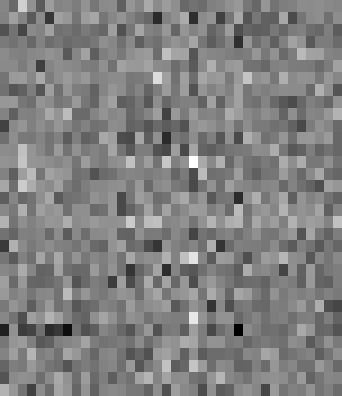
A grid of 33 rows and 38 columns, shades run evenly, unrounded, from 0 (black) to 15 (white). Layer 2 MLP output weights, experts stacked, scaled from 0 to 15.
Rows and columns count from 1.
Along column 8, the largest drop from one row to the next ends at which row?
28
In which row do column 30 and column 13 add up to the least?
24
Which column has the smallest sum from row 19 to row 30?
27
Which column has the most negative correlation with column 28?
19
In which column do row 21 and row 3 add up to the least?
1
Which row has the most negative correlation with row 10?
5
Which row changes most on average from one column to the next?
2
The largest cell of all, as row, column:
14, 22
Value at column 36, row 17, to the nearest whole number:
8
